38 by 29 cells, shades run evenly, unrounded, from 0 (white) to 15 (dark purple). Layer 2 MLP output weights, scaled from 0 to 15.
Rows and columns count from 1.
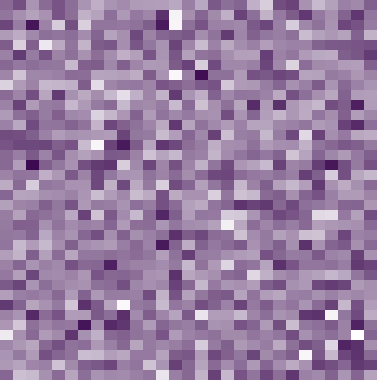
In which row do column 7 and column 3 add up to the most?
17
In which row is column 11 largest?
4
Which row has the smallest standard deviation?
30
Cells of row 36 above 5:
25
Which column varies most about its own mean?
14
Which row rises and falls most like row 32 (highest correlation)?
35
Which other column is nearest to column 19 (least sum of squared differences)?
11
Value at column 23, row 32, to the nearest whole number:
7
